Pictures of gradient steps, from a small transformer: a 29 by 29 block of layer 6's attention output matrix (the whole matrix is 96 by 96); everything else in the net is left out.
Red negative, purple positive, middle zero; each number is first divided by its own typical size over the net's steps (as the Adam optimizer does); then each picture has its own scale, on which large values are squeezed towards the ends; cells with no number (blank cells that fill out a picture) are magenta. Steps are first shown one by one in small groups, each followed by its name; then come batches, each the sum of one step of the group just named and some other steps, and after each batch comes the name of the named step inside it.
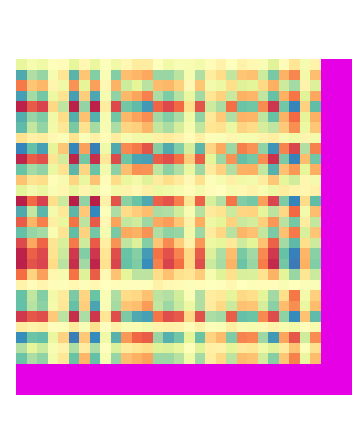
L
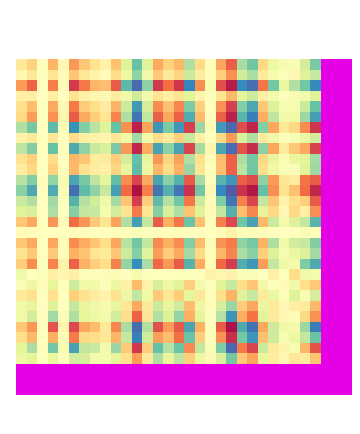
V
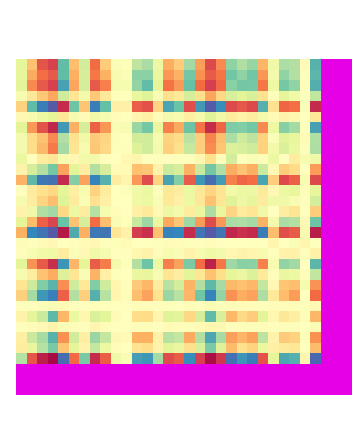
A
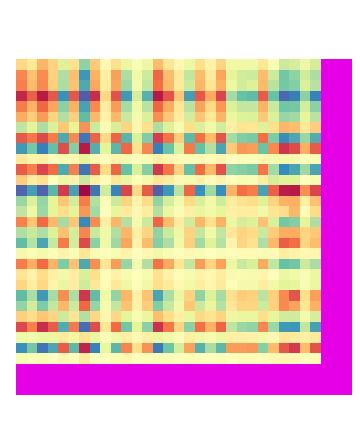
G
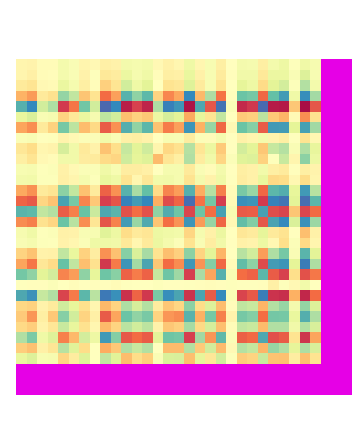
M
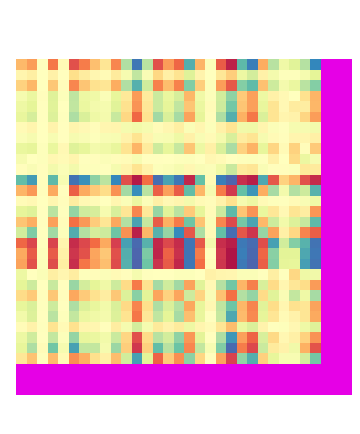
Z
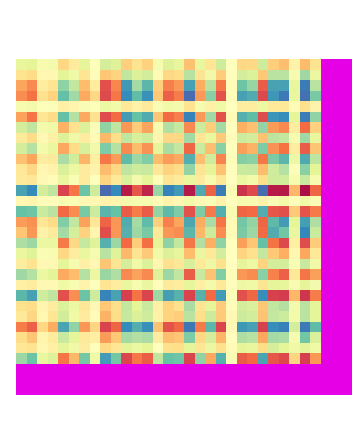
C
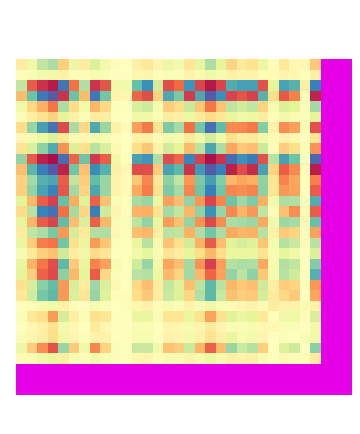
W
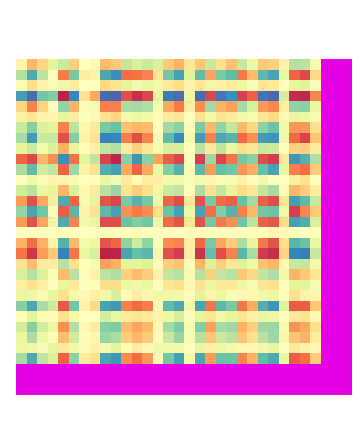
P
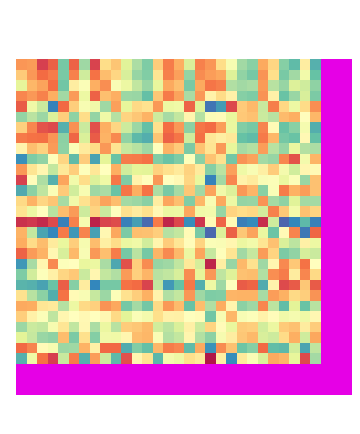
A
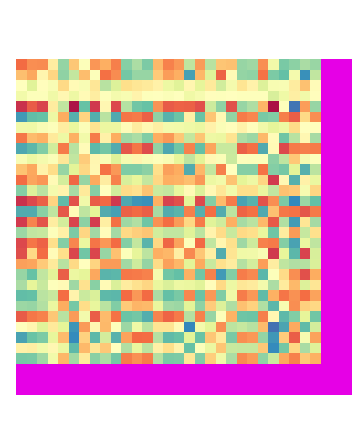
L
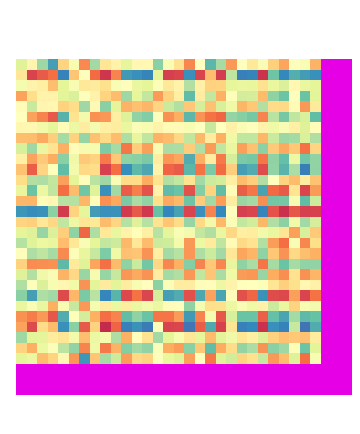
C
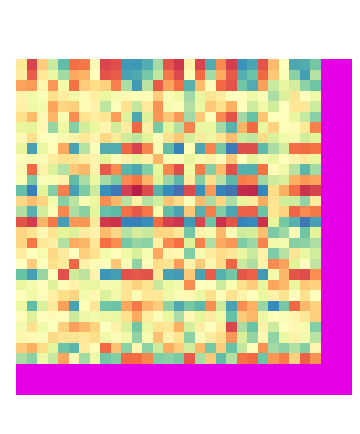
V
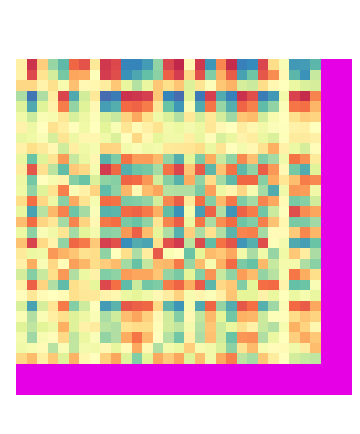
Z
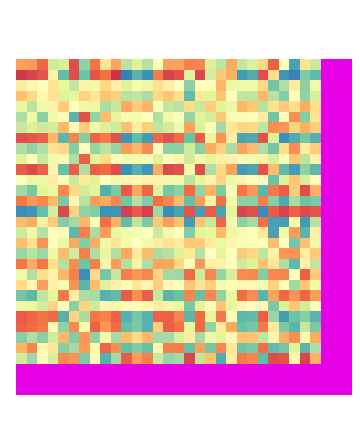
C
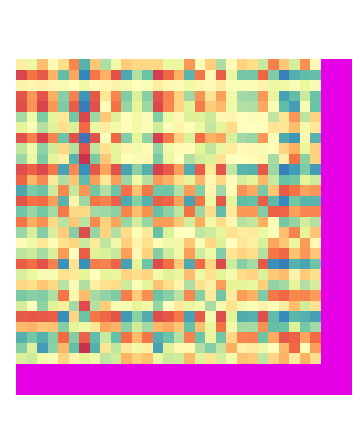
G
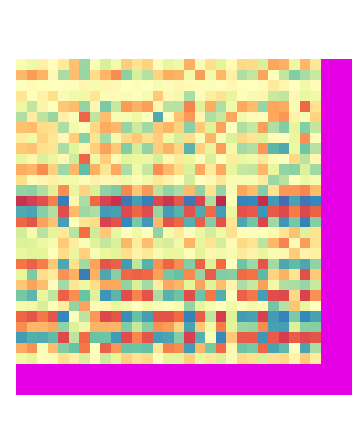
M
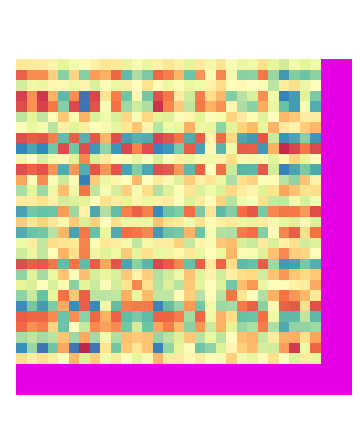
G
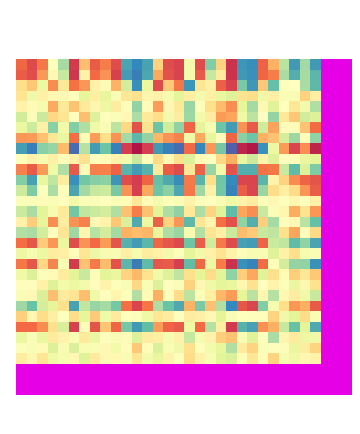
V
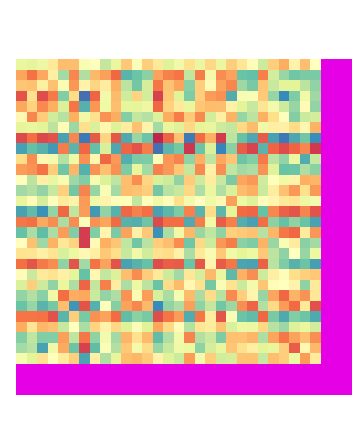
G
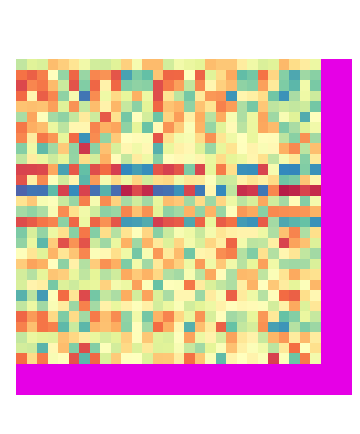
G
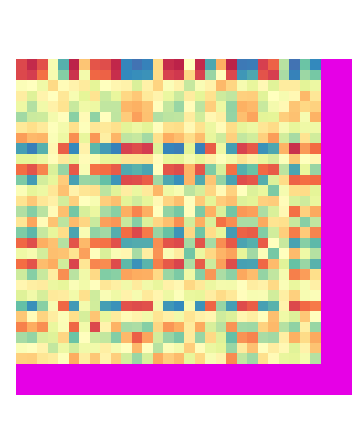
Z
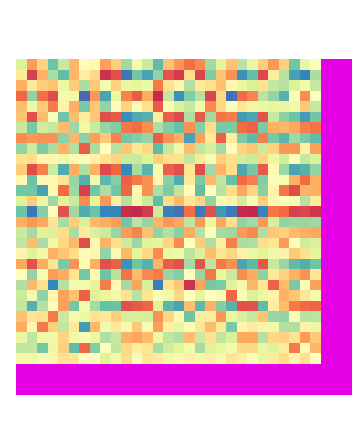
G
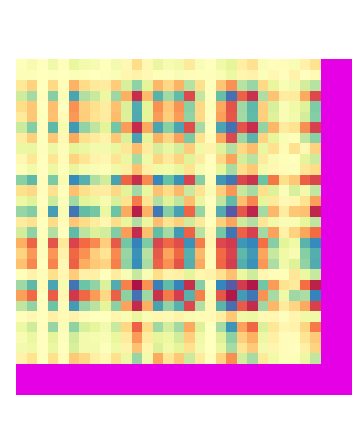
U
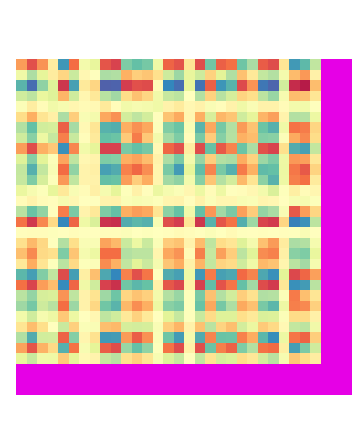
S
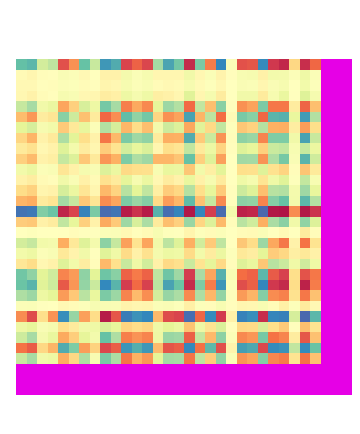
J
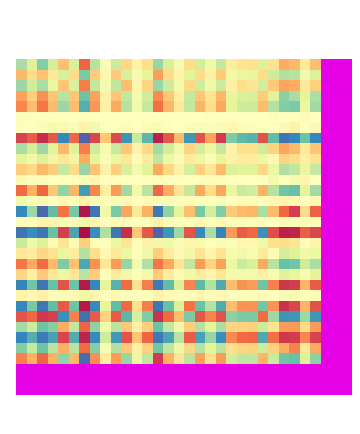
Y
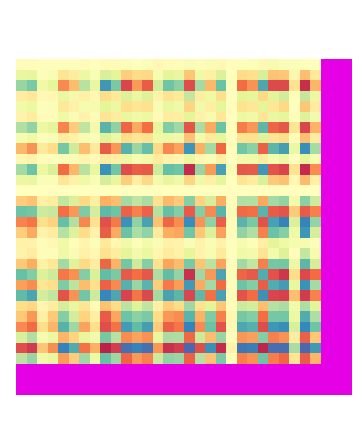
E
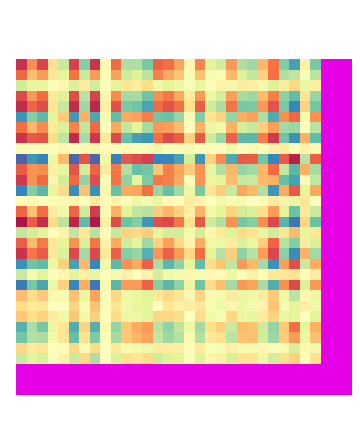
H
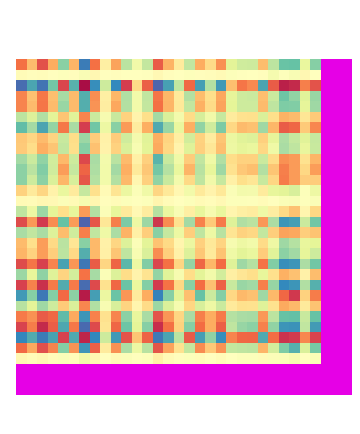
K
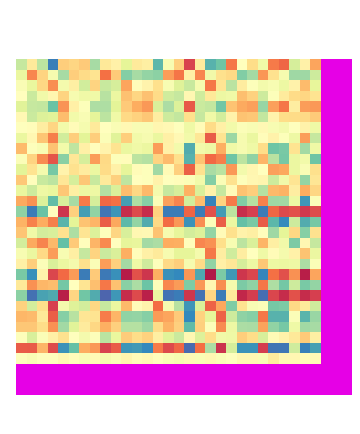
E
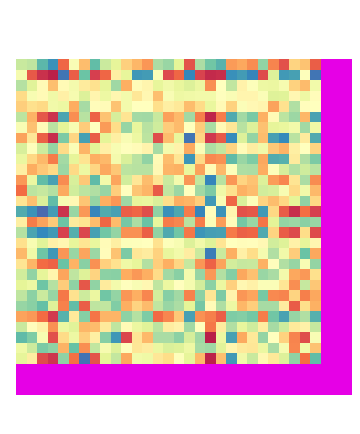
Y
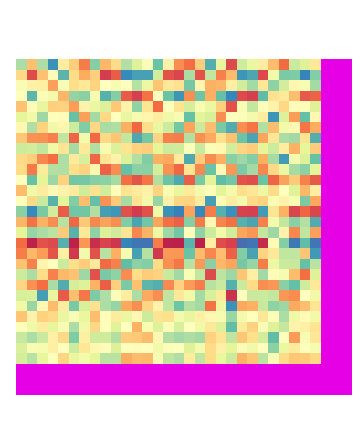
U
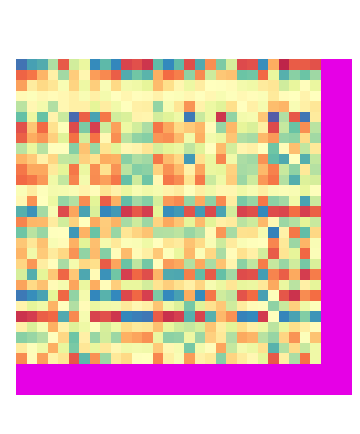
J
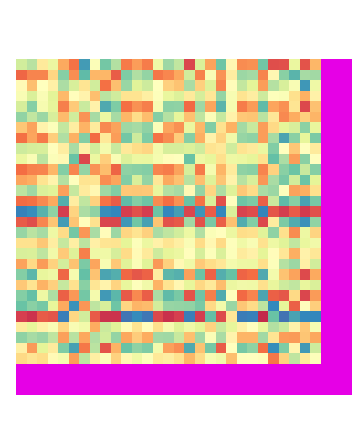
J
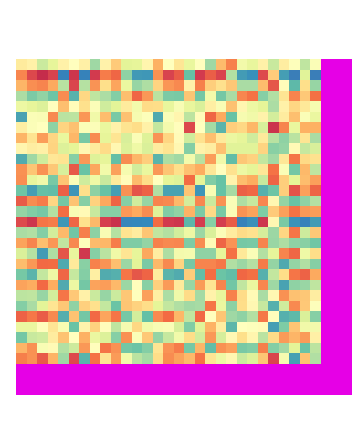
E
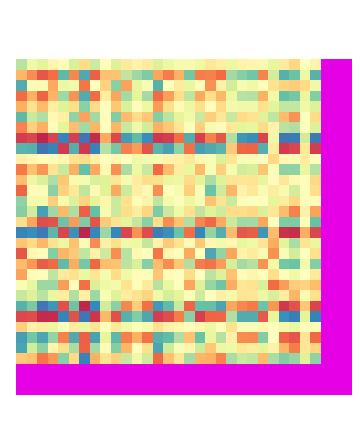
Y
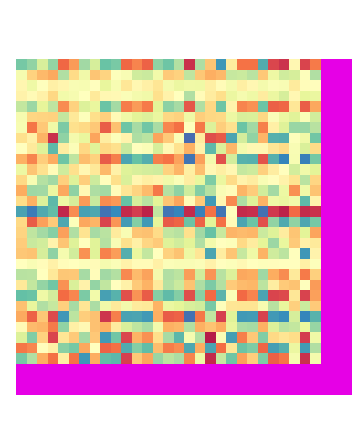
J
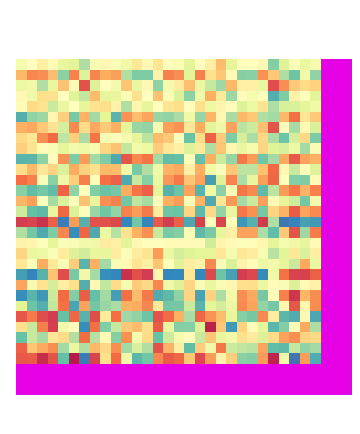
K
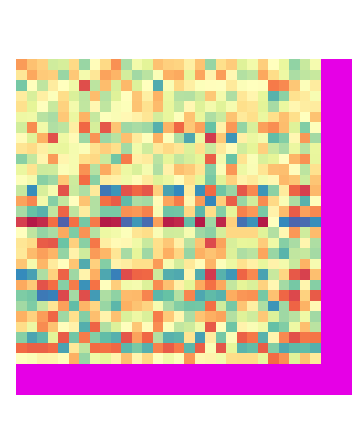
K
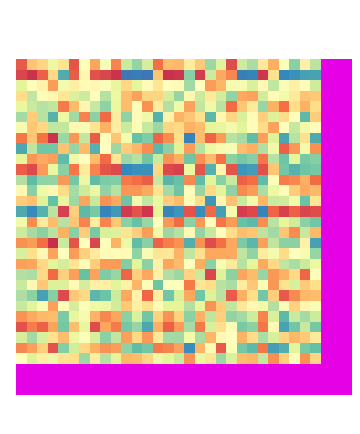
J
